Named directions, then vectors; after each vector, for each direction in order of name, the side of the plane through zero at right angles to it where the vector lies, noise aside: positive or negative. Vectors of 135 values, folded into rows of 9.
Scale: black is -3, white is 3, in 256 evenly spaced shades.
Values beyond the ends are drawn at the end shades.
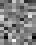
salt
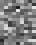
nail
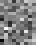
positive, negative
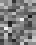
positive, negative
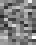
negative, negative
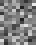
negative, positive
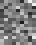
negative, negative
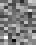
negative, negative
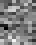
negative, positive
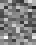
negative, negative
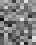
positive, negative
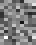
negative, negative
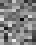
negative, positive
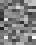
negative, negative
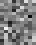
positive, negative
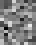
negative, positive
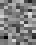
positive, positive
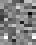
negative, negative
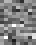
negative, negative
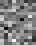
negative, positive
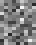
positive, negative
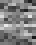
positive, positive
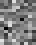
negative, positive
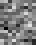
negative, positive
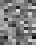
positive, positive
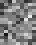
negative, positive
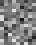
negative, positive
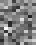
positive, negative
